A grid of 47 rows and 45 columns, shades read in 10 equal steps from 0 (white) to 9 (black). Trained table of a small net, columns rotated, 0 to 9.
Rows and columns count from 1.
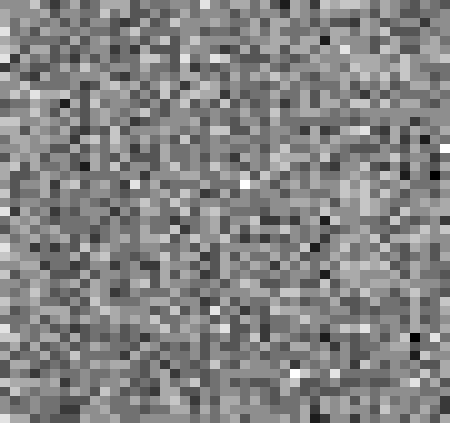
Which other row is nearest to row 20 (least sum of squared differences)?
22
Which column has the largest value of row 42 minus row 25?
4
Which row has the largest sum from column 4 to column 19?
30
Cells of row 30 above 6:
6
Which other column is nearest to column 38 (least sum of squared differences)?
3
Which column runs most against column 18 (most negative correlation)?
34
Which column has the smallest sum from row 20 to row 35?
1
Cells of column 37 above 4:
13
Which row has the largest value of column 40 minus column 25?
21
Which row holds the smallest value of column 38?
27
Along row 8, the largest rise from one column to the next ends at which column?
20
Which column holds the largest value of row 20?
44
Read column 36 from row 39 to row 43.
6 6 7 5 6
